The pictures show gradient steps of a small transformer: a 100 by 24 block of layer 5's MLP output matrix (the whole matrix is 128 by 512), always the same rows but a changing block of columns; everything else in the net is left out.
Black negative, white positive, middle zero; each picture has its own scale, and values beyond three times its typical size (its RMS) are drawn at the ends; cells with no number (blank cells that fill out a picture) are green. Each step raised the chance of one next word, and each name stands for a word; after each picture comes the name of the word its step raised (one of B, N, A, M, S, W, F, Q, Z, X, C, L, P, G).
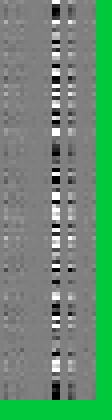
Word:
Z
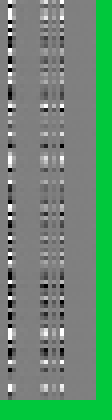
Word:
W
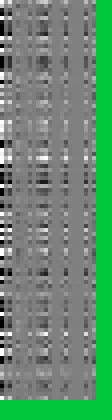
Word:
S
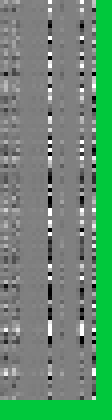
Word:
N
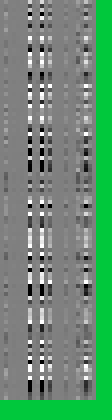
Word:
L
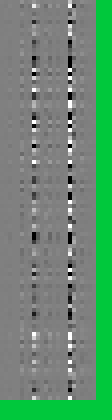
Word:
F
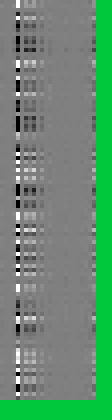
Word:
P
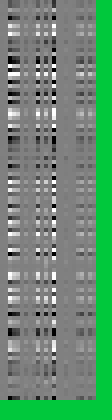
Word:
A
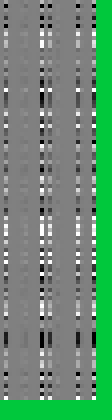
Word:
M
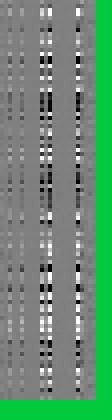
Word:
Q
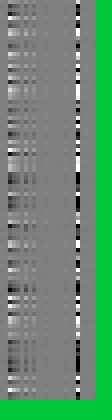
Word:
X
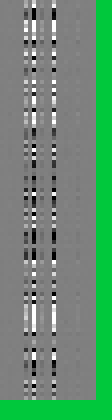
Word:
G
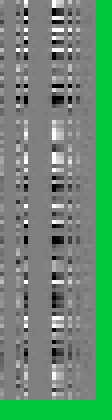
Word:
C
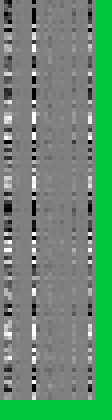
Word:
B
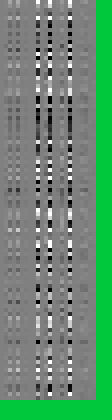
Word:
P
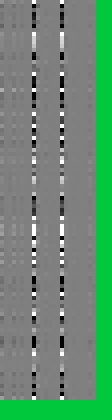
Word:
M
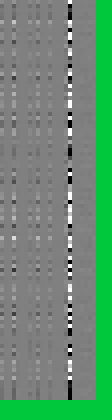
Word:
Z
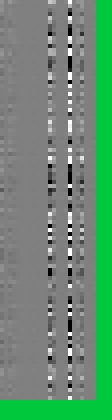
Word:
S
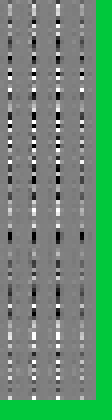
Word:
F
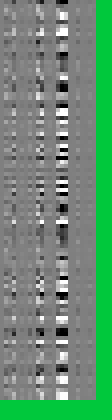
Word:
C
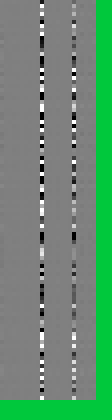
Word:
F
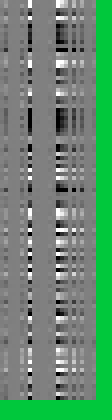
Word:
P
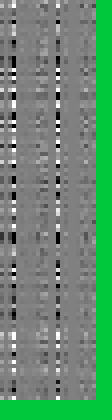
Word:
F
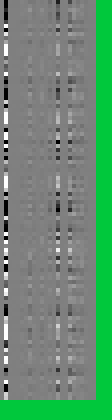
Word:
B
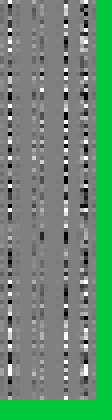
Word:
F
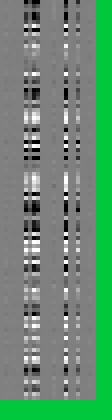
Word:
B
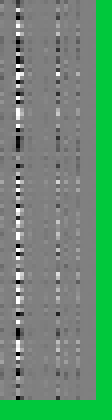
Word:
A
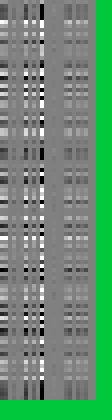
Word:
Z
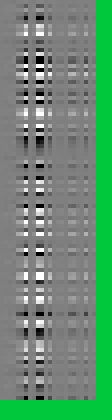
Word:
A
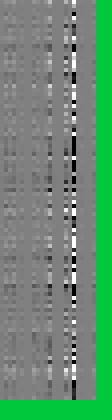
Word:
L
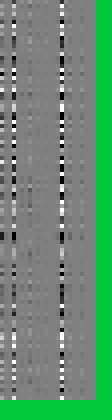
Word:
F
